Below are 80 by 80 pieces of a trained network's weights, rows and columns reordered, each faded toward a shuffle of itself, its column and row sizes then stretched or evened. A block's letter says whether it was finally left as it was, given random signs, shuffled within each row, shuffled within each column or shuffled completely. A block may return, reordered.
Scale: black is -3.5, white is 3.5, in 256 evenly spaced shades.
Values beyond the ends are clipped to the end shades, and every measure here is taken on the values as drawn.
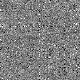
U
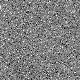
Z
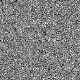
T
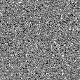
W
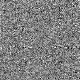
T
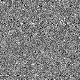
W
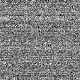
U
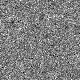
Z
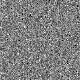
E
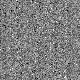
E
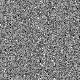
E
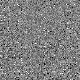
T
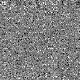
U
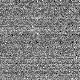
U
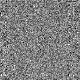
T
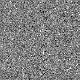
T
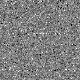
W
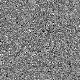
T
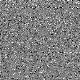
W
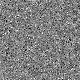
Z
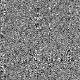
U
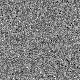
Z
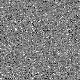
W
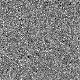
E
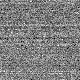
W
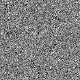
T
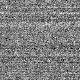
U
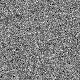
Z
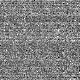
U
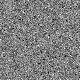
Z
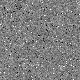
Z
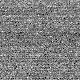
W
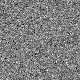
Z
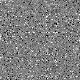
T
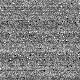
W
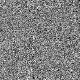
T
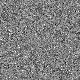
W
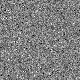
Z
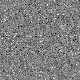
W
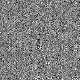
U
